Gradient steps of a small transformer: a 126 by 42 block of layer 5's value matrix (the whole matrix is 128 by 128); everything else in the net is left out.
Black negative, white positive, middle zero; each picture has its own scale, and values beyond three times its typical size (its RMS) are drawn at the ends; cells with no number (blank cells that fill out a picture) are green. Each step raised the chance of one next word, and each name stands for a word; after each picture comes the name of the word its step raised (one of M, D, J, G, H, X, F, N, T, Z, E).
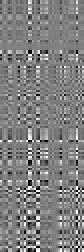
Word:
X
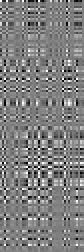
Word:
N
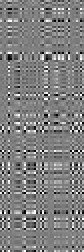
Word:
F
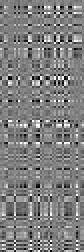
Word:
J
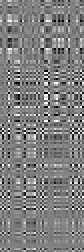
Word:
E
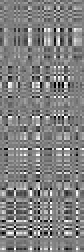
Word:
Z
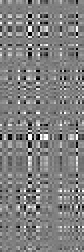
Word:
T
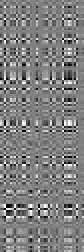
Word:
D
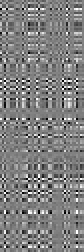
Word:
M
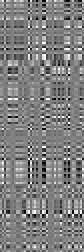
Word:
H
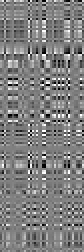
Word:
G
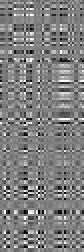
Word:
M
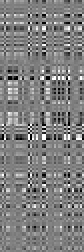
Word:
T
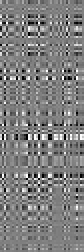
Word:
T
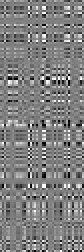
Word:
J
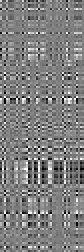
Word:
H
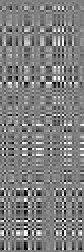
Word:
Z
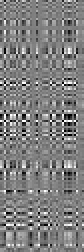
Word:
G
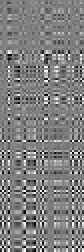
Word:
X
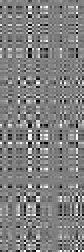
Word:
J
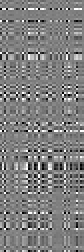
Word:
F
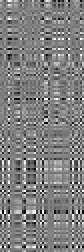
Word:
H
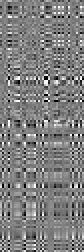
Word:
J
